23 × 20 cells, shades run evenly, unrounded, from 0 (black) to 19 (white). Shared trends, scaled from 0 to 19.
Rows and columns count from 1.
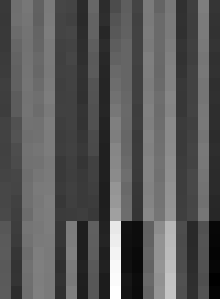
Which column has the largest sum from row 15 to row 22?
11
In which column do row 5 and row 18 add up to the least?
20
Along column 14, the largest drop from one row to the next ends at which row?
18
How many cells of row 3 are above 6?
11
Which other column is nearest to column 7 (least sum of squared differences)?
1
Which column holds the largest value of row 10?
16
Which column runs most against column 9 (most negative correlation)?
8
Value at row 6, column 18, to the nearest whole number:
5
